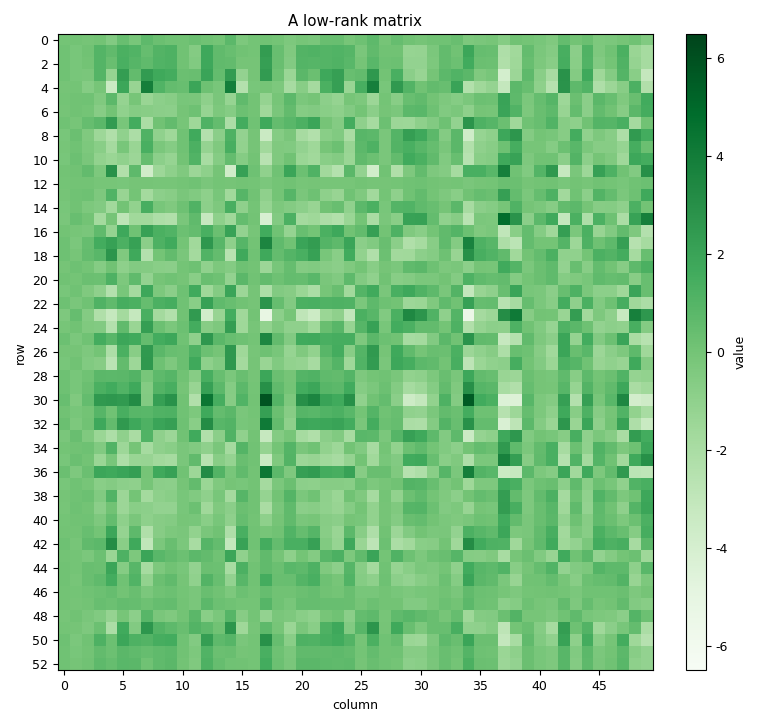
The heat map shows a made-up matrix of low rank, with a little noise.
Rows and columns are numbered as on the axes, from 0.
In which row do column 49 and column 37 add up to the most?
15
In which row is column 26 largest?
4
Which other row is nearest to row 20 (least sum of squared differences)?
44
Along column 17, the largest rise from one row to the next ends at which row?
36
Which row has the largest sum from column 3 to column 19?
30
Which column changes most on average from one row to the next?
34
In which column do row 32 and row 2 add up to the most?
17
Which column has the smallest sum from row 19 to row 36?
37
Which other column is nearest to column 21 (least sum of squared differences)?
6
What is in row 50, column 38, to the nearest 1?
-2
